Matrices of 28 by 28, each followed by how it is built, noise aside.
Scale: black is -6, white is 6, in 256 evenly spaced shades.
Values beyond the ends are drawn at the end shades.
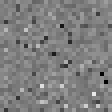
sparse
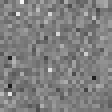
sparse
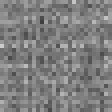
blocks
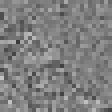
lower triangular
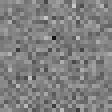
low rank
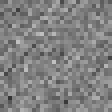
Hankel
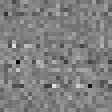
uneven rows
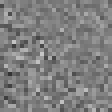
lower triangular
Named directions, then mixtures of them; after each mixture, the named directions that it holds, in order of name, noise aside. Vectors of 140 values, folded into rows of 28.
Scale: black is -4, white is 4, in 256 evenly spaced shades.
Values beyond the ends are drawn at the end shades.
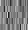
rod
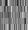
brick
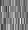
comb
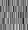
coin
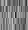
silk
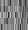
comb, rod, silk.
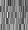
coin, rod, silk.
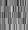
brick, coin.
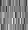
comb, silk.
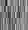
brick, silk.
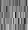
brick, comb, silk.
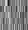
brick, coin, silk.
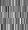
comb.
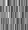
brick, silk.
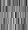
comb, silk.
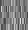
comb.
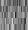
brick, silk.
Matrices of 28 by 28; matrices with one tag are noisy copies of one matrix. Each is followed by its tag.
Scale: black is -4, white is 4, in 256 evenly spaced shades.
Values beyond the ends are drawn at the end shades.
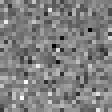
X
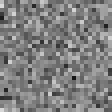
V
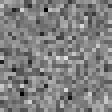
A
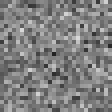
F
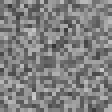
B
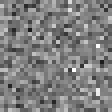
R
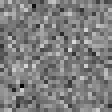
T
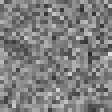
X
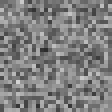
T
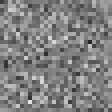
F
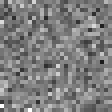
X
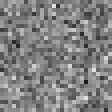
X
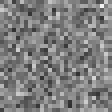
T
